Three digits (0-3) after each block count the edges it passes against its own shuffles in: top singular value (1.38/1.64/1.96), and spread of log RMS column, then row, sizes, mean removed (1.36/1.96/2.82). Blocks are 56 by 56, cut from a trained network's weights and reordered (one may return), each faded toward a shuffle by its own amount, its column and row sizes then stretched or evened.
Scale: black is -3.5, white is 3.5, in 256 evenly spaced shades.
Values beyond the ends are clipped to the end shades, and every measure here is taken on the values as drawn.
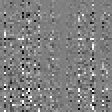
1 3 2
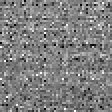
1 1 1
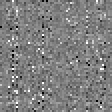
0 2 0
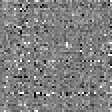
0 2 2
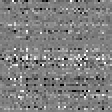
2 1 3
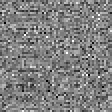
3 0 1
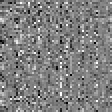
2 3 1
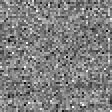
0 0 0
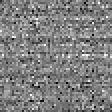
2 1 1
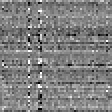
3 2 2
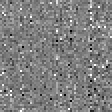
0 2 0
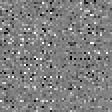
0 1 2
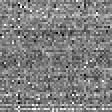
2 0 1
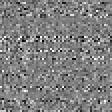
2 0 3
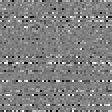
2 0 3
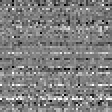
3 2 3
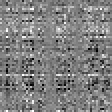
3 3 2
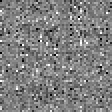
0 2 1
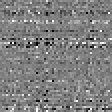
1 1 3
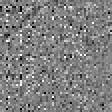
2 2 1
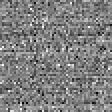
1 0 1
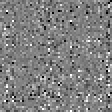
1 2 1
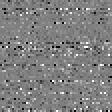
0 0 3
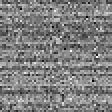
3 0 0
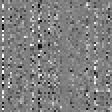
2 3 0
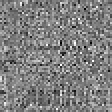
3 1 1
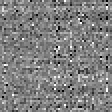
1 2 0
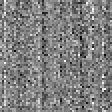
2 2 0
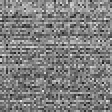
3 0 0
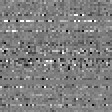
1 0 3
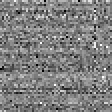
2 0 2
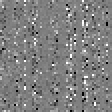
0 3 0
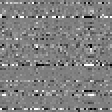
3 1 3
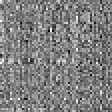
3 1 1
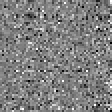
2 1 1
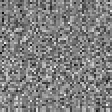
3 1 0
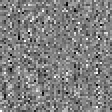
1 2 0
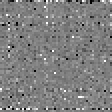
1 1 2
